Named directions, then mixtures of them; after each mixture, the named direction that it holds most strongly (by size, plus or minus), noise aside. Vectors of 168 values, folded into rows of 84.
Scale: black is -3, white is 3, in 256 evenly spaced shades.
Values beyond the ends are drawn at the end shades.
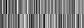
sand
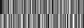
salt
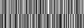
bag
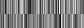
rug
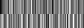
salt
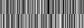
bag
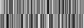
salt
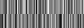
bag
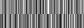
bag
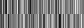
rug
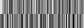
salt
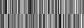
rug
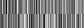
sand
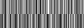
bag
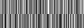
bag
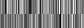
rug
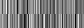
sand
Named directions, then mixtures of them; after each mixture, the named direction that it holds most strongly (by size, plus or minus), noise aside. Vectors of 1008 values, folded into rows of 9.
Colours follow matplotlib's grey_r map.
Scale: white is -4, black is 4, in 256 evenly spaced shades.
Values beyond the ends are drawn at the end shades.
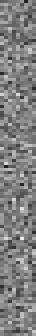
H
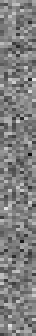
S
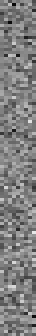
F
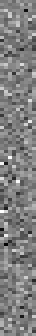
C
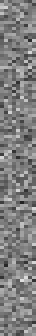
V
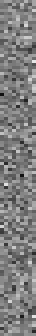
H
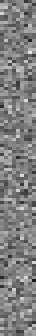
V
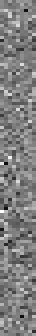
C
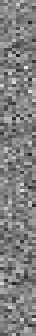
S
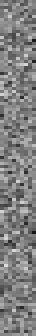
H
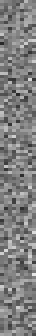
H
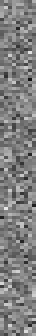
S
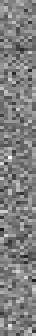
C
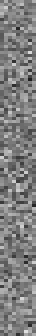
V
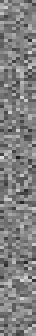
V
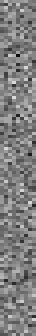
S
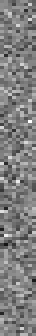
C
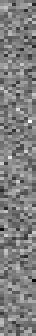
C
